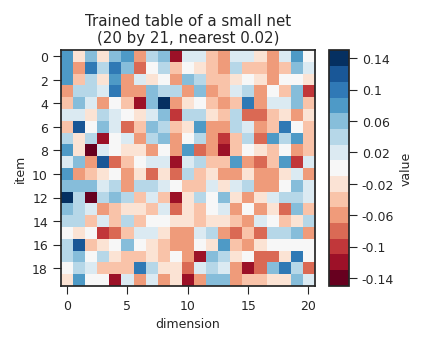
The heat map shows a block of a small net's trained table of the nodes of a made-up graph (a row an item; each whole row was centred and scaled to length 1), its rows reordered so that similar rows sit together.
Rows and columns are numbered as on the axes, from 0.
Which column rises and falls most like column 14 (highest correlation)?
3
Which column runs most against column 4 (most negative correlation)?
12
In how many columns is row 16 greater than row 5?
12
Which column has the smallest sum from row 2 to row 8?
13
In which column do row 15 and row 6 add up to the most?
18
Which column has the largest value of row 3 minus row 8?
2
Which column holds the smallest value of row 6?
5
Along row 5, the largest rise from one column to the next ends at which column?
10
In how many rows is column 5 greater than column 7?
8
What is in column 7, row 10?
-0.08
